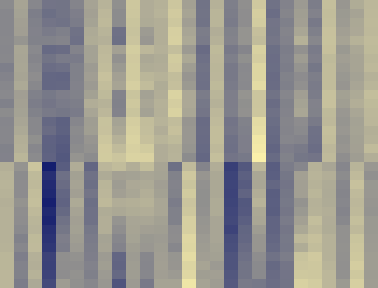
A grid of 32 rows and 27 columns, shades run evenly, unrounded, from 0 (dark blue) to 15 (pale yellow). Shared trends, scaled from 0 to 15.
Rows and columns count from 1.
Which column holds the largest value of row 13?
13
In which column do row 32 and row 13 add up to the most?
14
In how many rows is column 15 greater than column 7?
14
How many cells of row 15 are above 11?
7
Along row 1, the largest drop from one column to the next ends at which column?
20
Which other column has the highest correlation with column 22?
5
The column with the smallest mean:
4
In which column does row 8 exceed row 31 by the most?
19
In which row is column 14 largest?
32
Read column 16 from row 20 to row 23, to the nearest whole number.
10 10 10 10
